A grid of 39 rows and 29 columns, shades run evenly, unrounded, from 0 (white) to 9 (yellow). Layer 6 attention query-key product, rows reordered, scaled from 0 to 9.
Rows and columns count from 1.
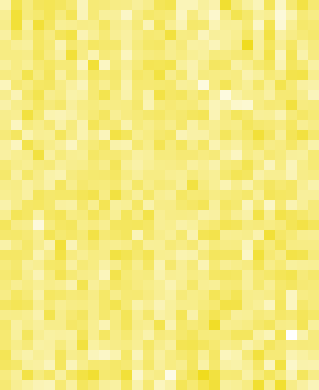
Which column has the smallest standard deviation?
29
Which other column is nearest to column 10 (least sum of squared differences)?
3
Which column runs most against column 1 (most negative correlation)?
4
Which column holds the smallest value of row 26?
23
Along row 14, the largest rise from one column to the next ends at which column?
11
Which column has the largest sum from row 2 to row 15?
15
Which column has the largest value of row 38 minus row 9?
19
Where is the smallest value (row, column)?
34, 27
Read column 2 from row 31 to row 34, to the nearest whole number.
7 5 4 4
